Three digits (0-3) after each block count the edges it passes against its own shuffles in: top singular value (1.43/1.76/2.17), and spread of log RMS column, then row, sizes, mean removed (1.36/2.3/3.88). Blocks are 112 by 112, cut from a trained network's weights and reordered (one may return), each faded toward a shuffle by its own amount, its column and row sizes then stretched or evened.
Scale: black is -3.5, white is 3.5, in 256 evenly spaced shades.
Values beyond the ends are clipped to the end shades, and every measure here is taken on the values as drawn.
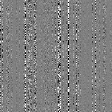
3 3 0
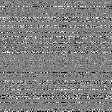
2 1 3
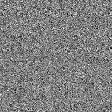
1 0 1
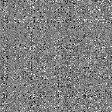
0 2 2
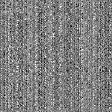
3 2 1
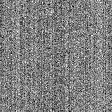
2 0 0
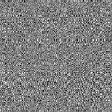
3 2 2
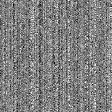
3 2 0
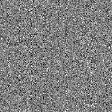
1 2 0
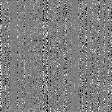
0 3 1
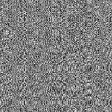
3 2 0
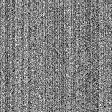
3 0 0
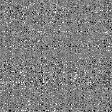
0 1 2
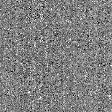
0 1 1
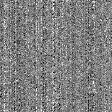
2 2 0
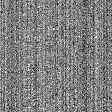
3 1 1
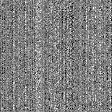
3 2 1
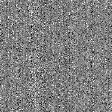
0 2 0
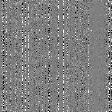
1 3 1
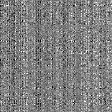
3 2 2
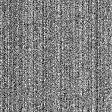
3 1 0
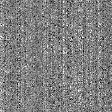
2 2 1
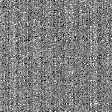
2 1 2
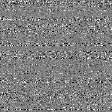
0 1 3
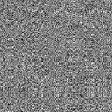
3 2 1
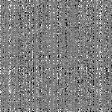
2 3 2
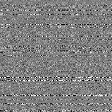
3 0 3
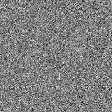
1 0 1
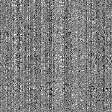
3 2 2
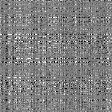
3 1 3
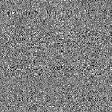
2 1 2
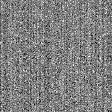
2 0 1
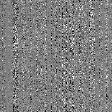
0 3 1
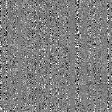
0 3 1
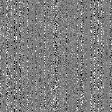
0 3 0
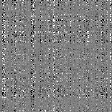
1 3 2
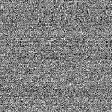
1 1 0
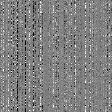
3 3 1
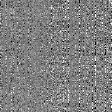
1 3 0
